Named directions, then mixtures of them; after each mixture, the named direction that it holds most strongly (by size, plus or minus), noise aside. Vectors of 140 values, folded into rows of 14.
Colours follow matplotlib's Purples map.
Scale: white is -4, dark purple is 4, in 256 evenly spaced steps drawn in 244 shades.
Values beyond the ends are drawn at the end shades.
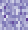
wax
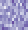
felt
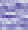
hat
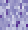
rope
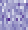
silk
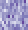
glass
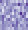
silk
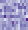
wax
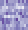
hat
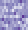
hat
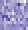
silk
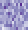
felt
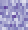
felt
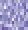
felt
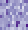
rope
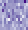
silk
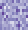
wax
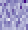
silk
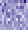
silk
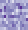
wax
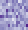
rope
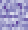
hat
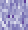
glass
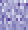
silk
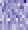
silk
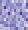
felt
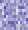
wax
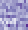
hat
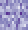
rope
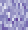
felt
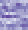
hat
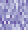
glass
